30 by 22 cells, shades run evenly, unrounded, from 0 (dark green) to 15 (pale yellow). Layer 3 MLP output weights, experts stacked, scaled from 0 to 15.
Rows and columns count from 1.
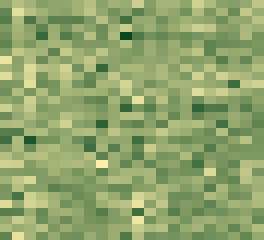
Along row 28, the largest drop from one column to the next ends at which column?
13
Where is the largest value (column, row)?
9, 21
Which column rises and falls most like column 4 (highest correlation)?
14
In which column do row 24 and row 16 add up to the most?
2
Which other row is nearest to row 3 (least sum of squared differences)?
24
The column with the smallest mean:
20
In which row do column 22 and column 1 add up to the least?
18
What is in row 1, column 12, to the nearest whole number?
12
